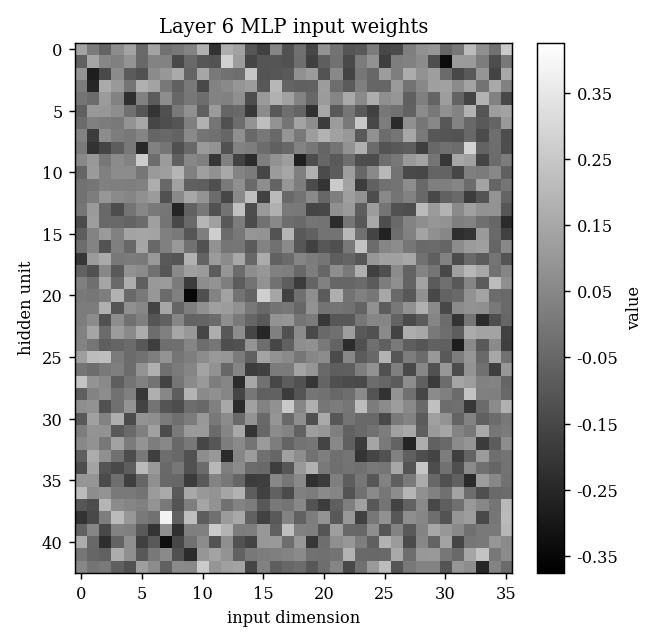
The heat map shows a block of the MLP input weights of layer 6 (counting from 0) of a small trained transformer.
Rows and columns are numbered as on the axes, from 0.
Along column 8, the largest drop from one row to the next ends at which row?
13
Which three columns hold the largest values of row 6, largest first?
23, 15, 10
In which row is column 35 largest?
0
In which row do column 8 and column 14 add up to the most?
2
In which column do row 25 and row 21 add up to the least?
30
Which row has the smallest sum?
24
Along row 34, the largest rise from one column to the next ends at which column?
28
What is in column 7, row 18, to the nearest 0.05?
-0.1
